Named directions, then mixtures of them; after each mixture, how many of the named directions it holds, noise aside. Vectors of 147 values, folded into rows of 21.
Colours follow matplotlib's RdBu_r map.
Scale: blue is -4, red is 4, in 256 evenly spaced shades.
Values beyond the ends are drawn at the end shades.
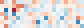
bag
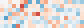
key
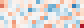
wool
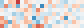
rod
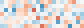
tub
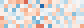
three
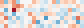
one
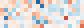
four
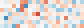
one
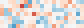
two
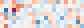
one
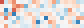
one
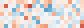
three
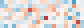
three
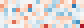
two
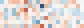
three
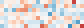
two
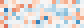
two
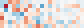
two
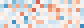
three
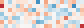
two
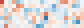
three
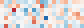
four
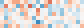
four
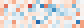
four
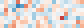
four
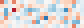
two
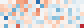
four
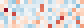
three
